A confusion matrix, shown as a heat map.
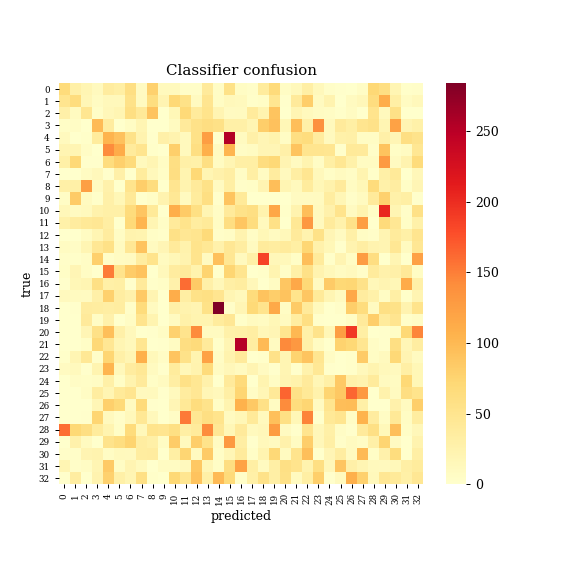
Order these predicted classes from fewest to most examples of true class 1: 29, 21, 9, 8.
9, 21, 8, 29
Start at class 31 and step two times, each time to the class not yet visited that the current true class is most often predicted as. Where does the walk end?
11
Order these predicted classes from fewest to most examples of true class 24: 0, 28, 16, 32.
0, 32, 28, 16
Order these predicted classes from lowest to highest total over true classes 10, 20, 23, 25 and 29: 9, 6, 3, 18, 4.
9, 18, 3, 6, 4
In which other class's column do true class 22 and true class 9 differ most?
7
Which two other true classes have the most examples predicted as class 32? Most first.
20, 14
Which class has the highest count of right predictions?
21
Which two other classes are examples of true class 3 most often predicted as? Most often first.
23, 30
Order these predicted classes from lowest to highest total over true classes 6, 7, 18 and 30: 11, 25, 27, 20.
20, 25, 11, 27
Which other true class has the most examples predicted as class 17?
26
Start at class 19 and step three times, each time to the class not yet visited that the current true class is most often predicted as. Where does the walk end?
8
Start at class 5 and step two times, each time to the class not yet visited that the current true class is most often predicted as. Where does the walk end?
15
